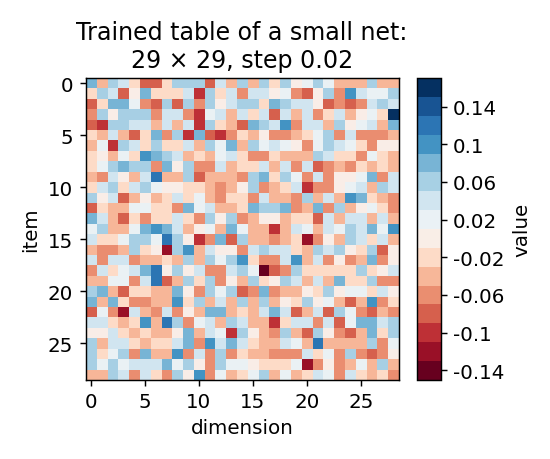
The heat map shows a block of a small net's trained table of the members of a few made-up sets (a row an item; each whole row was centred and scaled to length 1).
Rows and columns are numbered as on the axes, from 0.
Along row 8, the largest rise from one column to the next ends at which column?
7
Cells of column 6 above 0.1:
3
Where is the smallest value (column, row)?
16, 18
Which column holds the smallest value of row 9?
10
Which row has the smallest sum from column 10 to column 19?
5
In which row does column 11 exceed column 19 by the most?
22
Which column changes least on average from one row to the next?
12
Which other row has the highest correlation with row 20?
13
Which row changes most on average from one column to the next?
21
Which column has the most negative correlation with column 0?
15
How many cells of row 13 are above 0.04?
3
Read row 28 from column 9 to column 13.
0 0.1 -0.06 0.02 -0.04
